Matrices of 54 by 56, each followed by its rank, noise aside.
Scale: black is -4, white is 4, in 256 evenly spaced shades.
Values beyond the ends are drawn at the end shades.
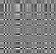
one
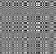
one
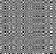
one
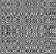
three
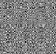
five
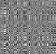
two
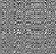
three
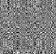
four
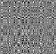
three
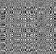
two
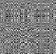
three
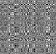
three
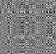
three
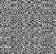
five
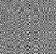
three
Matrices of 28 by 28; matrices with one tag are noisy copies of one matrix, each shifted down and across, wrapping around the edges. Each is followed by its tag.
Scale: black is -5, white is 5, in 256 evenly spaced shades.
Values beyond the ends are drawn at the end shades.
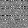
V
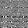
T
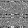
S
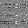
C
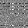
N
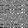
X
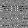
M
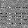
N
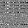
N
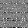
V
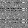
C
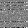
N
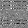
X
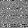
M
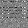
N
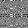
C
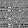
C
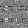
S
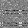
S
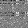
S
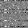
C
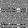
S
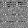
M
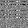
X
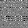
M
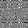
X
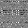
M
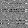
C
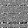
T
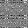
S
